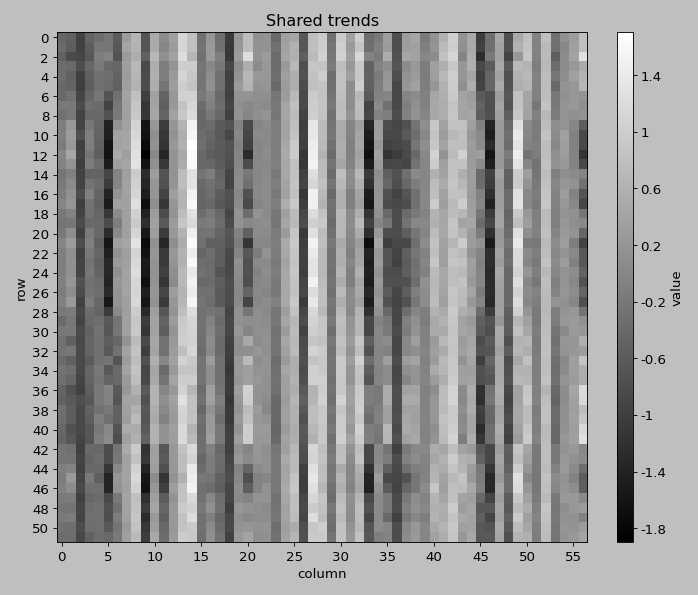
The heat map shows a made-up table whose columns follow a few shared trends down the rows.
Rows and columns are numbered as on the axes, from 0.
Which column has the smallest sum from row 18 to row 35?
9
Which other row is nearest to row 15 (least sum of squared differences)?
18
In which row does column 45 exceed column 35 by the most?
12
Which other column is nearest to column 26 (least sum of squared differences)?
36
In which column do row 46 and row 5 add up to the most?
14
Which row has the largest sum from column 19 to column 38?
2
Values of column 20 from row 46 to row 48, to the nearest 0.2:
-0.6 0 0.2
